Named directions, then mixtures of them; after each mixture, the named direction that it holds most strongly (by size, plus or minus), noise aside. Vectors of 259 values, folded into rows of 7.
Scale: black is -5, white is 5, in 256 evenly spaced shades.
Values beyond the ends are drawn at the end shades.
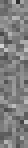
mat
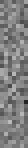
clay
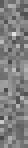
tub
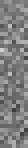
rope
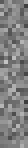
clay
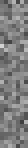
mat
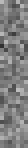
mat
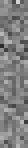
mat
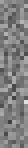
clay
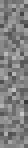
clay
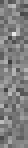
tub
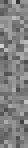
mat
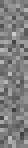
rope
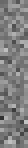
rope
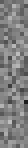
clay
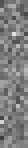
tub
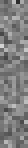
mat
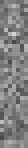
tub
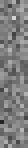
tub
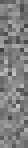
rope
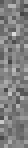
tub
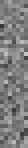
rope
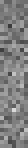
rope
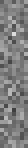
clay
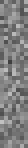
clay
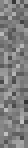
clay
